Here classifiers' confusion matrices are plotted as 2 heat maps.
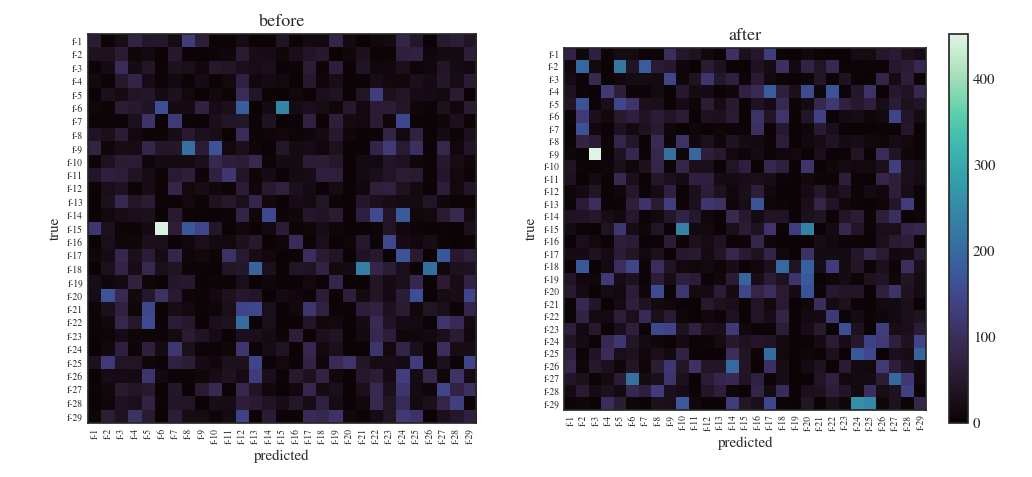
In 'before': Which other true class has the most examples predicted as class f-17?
f-21
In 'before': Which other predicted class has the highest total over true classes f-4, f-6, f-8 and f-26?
f-12
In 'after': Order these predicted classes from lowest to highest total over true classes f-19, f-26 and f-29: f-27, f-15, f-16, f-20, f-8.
f-16, f-27, f-8, f-20, f-15
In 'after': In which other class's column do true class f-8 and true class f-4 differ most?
f-17
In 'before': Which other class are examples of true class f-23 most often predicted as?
f-22
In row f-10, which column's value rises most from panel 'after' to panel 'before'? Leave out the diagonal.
f-13
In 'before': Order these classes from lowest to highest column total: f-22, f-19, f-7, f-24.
f-19, f-7, f-22, f-24
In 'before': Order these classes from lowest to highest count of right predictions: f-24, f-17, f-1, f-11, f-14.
f-1, f-24, f-17, f-11, f-14
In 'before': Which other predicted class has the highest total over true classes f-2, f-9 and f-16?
f-23
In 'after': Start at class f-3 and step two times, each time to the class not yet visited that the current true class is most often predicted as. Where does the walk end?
f-11
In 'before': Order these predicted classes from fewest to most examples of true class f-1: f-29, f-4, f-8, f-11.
f-11, f-29, f-4, f-8
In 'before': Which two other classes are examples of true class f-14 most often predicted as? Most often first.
f-24, f-22
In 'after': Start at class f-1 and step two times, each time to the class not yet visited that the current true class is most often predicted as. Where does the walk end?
f-20
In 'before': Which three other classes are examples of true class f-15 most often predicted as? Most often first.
f-6, f-8, f-9
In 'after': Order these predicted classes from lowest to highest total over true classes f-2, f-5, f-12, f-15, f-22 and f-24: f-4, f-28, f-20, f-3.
f-3, f-4, f-28, f-20
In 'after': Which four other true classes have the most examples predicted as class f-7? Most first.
f-2, f-13, f-22, f-28
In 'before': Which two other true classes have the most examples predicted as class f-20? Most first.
f-25, f-6
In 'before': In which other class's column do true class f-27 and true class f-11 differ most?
f-29
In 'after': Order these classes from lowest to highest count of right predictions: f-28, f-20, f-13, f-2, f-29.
f-29, f-13, f-28, f-20, f-2
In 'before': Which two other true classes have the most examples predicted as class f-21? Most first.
f-18, f-14
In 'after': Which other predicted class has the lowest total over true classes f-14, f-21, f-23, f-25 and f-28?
f-19
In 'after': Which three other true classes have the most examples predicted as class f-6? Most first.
f-27, f-18, f-5
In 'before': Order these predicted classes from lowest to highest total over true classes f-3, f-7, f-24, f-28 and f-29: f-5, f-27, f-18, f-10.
f-10, f-18, f-27, f-5
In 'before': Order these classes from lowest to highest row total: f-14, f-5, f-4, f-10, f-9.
f-4, f-5, f-10, f-14, f-9
